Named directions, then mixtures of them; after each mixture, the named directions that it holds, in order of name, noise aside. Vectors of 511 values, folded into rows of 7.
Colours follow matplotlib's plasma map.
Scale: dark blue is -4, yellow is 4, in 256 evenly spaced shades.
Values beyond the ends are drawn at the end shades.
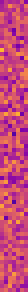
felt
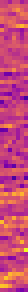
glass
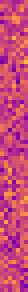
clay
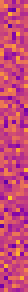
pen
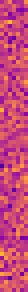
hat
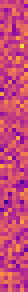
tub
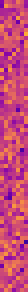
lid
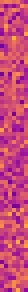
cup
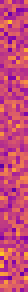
hat.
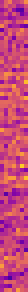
glass, hat.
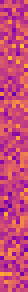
hat, tub.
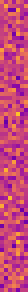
felt, pen.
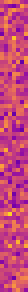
cup.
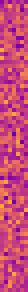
felt.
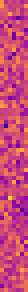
clay, lid, pen.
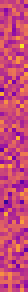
tub.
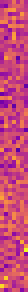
glass, pen, tub.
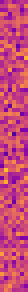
felt, hat.
